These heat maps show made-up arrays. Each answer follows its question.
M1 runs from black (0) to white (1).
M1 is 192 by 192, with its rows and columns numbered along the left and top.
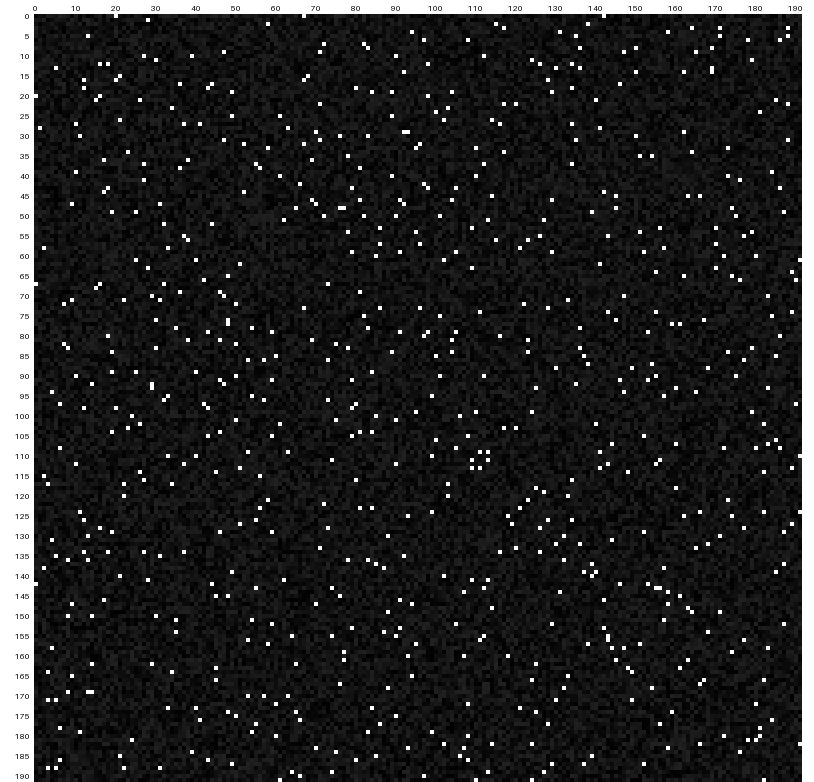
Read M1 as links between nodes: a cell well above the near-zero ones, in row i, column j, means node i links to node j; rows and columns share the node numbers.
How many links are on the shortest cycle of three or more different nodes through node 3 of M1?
4
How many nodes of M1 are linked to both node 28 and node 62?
1
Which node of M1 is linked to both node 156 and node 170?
node 53
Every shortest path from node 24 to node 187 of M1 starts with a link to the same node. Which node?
node 100
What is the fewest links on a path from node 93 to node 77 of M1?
4
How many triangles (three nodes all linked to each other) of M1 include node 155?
3
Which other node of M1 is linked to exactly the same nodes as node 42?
node 190
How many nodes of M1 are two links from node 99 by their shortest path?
9
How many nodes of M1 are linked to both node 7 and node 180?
0
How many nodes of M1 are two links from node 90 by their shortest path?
9
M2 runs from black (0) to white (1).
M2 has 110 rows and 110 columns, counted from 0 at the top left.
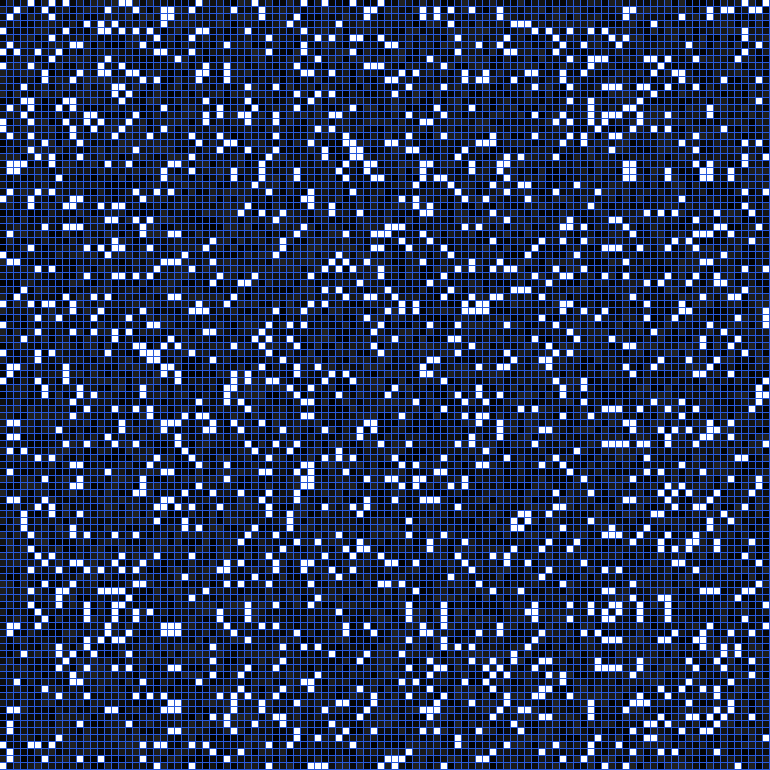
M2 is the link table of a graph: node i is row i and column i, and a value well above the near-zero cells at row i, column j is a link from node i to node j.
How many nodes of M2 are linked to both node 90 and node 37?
8
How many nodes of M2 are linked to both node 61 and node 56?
1
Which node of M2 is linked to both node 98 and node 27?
node 44
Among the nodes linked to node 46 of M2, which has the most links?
node 101
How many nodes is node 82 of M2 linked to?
5
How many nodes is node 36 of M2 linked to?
9
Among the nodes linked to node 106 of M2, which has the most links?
node 23
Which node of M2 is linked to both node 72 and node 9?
node 52
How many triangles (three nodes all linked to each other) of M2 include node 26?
5
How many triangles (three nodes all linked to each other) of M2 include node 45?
8
